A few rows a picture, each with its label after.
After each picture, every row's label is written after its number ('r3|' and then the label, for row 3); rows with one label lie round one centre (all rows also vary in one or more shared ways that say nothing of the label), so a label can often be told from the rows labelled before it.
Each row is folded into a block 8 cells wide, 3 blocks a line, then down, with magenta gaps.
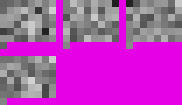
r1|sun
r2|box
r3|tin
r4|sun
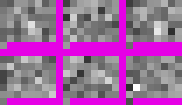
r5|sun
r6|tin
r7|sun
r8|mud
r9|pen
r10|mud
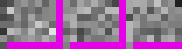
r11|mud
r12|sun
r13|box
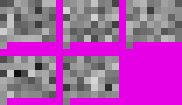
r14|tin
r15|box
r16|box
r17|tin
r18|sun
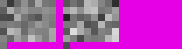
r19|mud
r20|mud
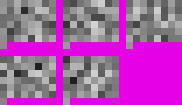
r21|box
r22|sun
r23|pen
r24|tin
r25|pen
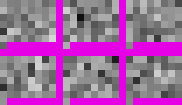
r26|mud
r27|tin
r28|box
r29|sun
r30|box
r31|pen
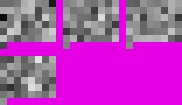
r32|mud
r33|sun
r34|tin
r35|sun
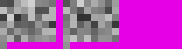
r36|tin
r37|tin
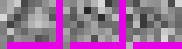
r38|pen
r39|box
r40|tin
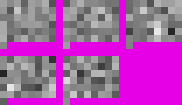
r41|box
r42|pen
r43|sun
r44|mud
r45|tin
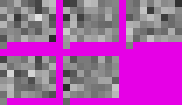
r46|tin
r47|tin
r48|box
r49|tin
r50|mud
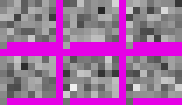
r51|pen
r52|tin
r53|box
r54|box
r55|mud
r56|mud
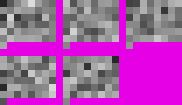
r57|tin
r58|mud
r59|tin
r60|mud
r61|box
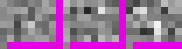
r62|sun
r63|box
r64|sun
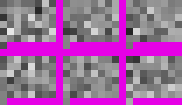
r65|mud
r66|sun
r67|mud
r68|pen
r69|box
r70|tin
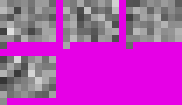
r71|mud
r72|tin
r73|mud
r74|pen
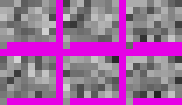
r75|pen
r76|pen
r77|box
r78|pen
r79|box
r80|box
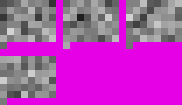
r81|mud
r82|pen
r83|pen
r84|box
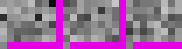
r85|box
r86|tin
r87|sun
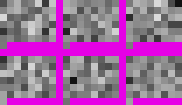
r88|sun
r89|mud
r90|box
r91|pen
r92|pen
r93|pen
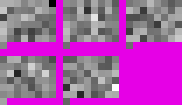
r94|box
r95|box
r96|mud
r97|pen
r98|mud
